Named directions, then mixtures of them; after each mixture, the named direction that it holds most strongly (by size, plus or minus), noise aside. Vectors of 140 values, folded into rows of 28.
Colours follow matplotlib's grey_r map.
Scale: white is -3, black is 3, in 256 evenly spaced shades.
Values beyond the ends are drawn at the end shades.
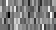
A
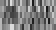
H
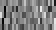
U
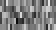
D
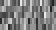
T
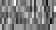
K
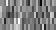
A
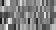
T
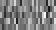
U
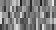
T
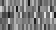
A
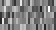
T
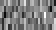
U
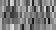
H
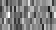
A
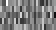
A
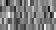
A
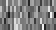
A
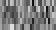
H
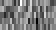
T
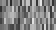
H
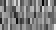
D
